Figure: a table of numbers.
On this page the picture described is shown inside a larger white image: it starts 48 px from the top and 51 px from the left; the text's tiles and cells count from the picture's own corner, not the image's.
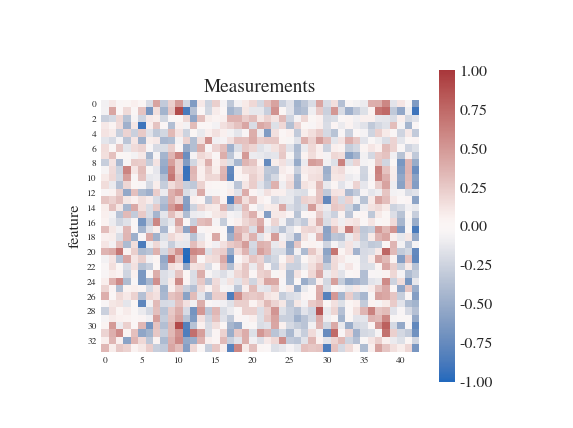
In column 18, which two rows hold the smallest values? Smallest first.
30, 8
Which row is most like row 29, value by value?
0
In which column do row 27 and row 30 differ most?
5
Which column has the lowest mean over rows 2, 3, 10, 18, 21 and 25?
42
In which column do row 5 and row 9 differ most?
11
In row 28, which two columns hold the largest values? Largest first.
29, 36
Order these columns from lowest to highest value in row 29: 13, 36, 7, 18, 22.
18, 13, 22, 36, 7
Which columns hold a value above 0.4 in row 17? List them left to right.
12, 21, 33, 37, 39
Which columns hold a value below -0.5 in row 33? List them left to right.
11, 17, 30, 42
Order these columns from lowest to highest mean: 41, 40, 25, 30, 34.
30, 40, 25, 34, 41
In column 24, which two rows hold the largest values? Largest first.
32, 14
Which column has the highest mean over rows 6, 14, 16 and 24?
10
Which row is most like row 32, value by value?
14
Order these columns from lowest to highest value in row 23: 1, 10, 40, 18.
40, 1, 18, 10
